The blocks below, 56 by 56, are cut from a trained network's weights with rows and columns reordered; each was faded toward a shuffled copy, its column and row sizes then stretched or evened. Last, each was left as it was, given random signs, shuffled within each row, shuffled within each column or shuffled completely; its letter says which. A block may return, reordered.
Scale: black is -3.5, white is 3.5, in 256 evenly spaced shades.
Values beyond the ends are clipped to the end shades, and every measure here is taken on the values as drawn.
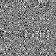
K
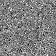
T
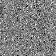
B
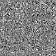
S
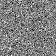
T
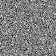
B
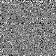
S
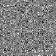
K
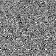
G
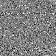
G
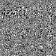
K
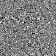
G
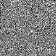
S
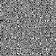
K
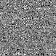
G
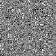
K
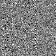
B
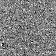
T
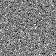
T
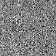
S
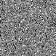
B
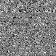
G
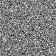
T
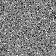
T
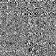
K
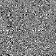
S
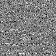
G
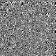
S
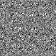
S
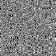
K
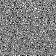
G
